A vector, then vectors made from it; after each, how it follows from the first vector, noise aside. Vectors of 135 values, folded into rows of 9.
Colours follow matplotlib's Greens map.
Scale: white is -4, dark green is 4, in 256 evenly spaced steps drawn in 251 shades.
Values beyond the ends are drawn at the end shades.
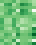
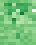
partly zeroed.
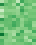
reversed, negated, shrunk.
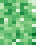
copied.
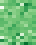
wrapped around, partly zeroed.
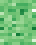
partly zeroed.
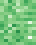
wrapped around, partly zeroed.
